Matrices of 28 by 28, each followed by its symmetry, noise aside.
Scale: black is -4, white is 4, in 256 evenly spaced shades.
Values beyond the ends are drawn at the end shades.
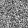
symmetric.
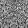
mirrored left to right.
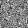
same after a half turn.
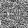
mirrored top to bottom.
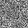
symmetric.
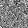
symmetric across the other diagonal.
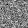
same after a half turn.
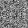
mirrored top to bottom.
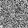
symmetric across the other diagonal.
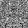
mirrored left to right.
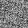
same after a half turn.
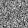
same after a half turn.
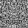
mirrored left to right.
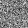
symmetric across the other diagonal.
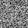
same after a half turn.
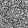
symmetric across the other diagonal.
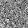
symmetric across the other diagonal.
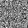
mirrored top to bottom.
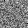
symmetric across the other diagonal.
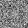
mirrored top to bottom.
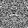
mirrored left to right.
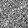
symmetric.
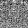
mirrored left to right.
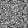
mirrored top to bottom.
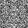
mirrored left to right.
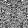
mirrored left to right.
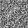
symmetric.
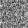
mirrored top to bottom.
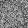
symmetric across the other diagonal.
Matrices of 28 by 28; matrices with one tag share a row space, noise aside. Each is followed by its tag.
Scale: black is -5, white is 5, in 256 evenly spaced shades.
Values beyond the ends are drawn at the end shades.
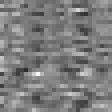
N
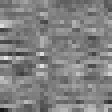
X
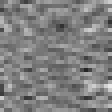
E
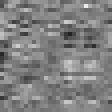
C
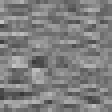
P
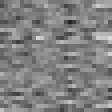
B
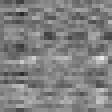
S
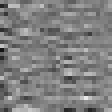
C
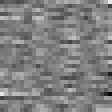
B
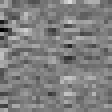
C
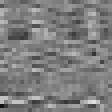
P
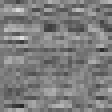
S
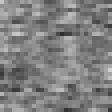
B
